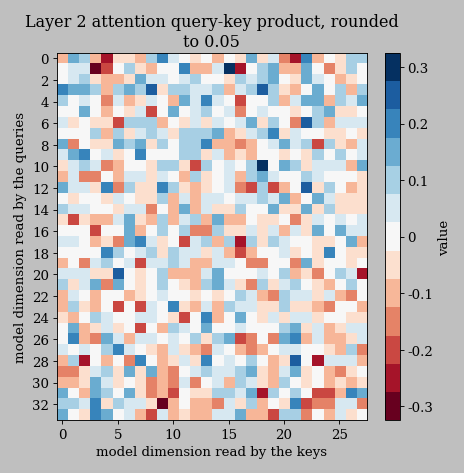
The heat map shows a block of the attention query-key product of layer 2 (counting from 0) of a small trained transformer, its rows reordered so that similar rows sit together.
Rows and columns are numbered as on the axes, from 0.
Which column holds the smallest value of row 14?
8
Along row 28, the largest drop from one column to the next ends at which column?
2
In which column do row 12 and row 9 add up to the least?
17
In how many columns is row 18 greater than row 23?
16
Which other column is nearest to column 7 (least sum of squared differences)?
12
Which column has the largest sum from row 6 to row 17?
6
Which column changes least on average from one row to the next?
25
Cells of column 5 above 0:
12
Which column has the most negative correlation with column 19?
4
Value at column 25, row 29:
-0.15
